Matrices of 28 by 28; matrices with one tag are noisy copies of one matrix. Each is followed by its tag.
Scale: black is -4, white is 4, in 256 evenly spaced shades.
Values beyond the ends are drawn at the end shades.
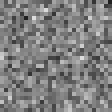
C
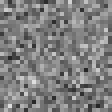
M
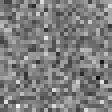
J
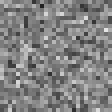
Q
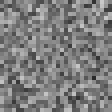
C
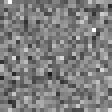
Q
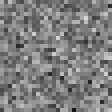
Q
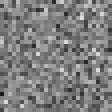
M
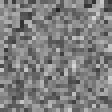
C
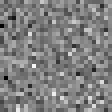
J
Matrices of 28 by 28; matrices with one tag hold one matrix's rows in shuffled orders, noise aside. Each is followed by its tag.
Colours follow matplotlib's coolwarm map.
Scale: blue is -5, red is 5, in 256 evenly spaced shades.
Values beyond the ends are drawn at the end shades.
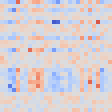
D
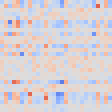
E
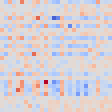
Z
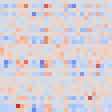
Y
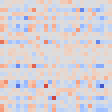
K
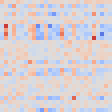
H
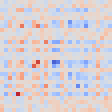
Z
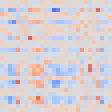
D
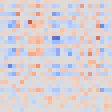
D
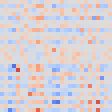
D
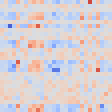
D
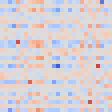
D
